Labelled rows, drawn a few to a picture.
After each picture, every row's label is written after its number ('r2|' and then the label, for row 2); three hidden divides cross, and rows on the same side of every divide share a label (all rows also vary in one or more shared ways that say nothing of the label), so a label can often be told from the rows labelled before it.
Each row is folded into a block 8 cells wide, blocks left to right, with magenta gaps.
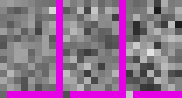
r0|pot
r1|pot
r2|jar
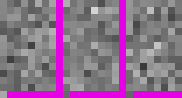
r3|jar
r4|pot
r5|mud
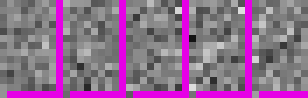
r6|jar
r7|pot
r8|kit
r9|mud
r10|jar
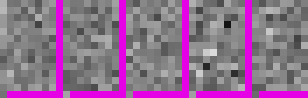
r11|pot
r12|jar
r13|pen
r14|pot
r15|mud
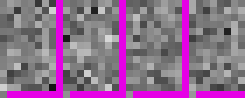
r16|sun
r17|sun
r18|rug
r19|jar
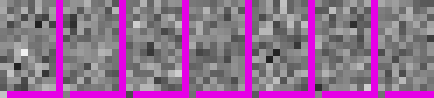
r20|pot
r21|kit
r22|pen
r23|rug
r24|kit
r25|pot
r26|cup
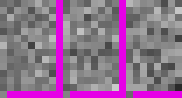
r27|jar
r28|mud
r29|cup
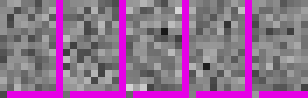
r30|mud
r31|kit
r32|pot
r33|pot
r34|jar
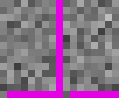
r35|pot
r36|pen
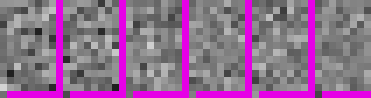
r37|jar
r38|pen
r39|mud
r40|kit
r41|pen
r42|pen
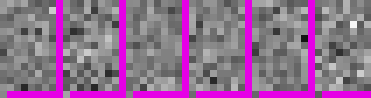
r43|cup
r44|jar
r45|kit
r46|mud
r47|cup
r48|sun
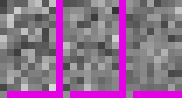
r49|rug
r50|pen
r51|cup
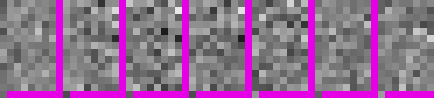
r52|sun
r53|pot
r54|pot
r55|pot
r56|rug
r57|mud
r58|sun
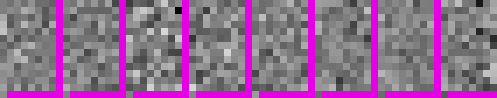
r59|mud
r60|kit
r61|pen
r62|sun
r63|jar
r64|pot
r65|mud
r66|rug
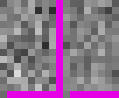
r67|kit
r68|kit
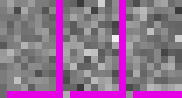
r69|kit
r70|sun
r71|pen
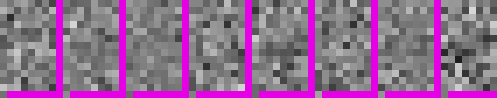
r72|kit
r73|rug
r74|pot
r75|pot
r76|rug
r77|cup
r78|pot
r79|cup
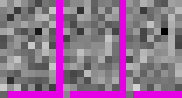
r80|pen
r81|sun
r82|rug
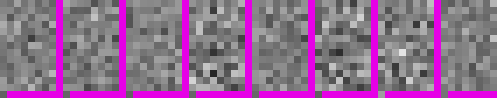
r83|mud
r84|cup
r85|jar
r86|rug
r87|pot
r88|jar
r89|pot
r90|pen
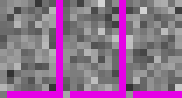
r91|sun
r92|sun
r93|rug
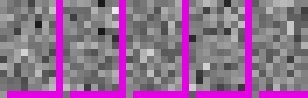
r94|rug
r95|pot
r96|rug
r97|sun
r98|kit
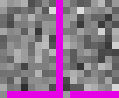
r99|cup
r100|pot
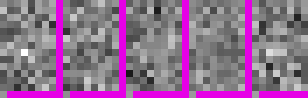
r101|jar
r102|jar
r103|sun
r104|pot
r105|mud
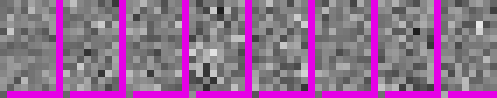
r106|rug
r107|kit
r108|mud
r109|pen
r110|pen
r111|mud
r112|rug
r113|sun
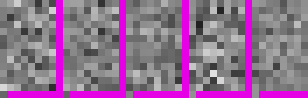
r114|kit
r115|pot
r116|mud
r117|kit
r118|jar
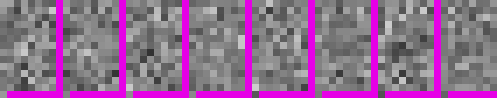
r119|cup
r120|jar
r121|cup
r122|sun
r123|pen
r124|rug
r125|rug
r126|pen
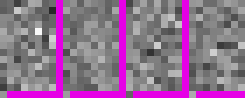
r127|kit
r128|cup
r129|pen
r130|cup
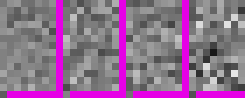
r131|mud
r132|rug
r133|mud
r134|sun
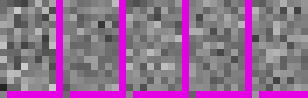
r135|pot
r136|pot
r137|pen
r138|mud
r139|pen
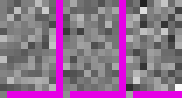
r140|cup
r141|jar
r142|pot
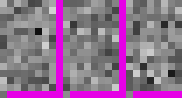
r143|rug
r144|mud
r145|pot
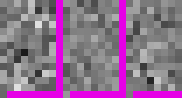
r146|kit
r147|jar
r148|mud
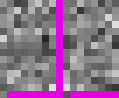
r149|pot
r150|pen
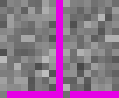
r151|jar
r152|mud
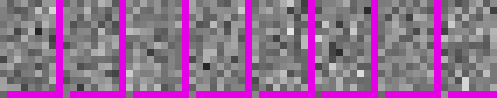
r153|rug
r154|kit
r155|mud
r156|pot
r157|kit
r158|sun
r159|pen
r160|jar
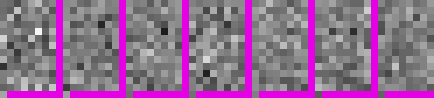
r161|cup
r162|pot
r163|rug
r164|pen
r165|pen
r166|rug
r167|jar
